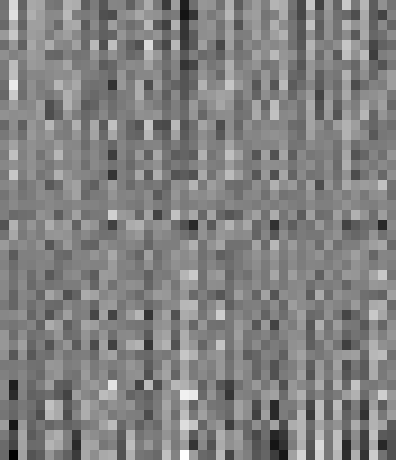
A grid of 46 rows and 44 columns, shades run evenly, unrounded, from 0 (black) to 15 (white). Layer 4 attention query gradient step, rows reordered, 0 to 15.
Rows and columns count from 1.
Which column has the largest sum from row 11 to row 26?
2
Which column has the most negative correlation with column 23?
33
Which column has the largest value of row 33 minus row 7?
21
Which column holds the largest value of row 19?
43
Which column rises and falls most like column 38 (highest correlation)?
36
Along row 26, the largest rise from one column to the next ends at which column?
17
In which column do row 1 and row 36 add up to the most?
39
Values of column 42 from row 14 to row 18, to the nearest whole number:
5 7 8 7 8
